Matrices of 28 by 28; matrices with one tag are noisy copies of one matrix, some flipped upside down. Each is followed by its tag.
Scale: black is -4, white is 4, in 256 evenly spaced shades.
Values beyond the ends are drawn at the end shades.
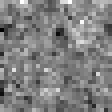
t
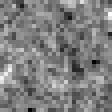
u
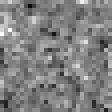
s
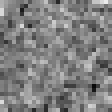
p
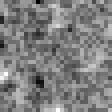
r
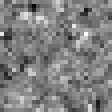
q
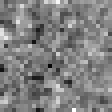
r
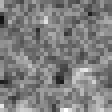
t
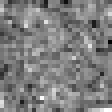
p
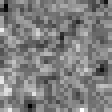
s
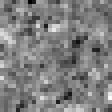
u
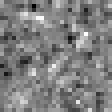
q
